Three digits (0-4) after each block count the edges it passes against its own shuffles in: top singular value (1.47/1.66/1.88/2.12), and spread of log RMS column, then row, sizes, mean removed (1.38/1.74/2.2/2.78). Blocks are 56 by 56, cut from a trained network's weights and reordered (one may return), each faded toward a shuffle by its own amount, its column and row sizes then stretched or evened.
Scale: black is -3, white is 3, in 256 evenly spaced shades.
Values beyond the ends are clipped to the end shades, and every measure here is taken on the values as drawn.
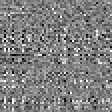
3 1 4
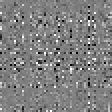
3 4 4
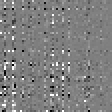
2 4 3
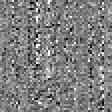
0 4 0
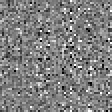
0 3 1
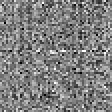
1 0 2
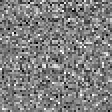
3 0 1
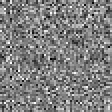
3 0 2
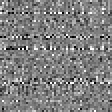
4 1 4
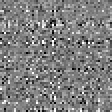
2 3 4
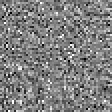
3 2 0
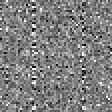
2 2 0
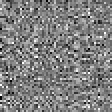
4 2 2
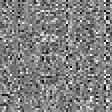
4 4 1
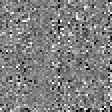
0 3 2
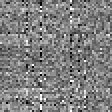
1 3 0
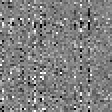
0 4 1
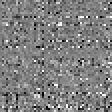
0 3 4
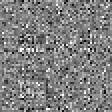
3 3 1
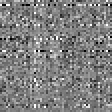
1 0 4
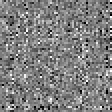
1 3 1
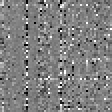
2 4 1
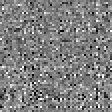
1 1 3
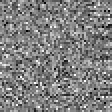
1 0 0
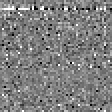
2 1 2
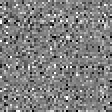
2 3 3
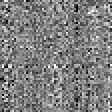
2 3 2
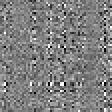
4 4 1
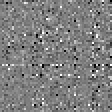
0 3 2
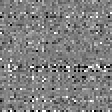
1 2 4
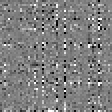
2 4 3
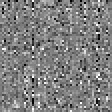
1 4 1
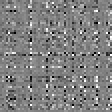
4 4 4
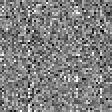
2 1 0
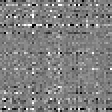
2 2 4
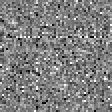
1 0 0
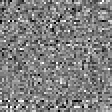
2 0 3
